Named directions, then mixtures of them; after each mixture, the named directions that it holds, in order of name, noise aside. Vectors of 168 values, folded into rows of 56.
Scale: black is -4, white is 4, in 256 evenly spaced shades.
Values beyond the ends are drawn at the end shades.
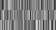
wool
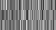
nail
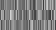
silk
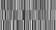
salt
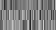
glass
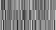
salt.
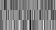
glass.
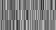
nail, salt.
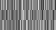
nail.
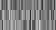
glass, wool.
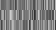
glass, silk.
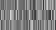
silk.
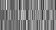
nail.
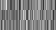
nail.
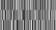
salt.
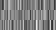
wool.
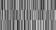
nail, salt, wool.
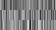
glass.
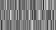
nail, silk.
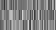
glass, silk.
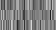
salt, silk.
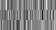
nail, salt, silk.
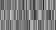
silk.
